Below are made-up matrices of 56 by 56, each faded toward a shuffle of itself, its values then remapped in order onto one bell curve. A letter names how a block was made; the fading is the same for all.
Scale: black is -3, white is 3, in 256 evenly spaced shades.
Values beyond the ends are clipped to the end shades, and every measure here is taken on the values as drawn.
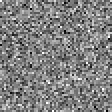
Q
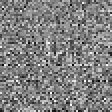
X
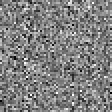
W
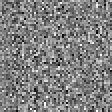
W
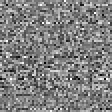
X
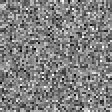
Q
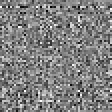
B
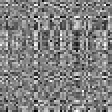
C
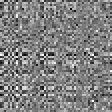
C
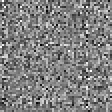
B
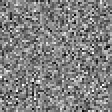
W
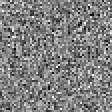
W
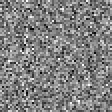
W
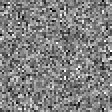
W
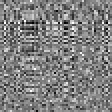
C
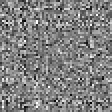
B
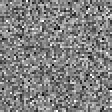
Q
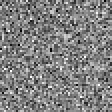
Q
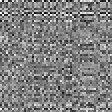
C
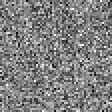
Q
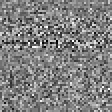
X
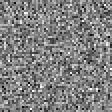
Q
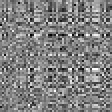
C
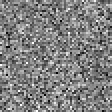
Q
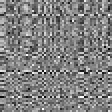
C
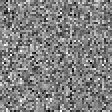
W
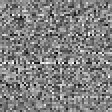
X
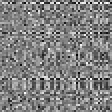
C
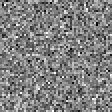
Q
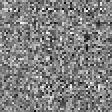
B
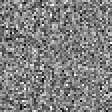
W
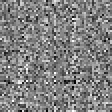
B
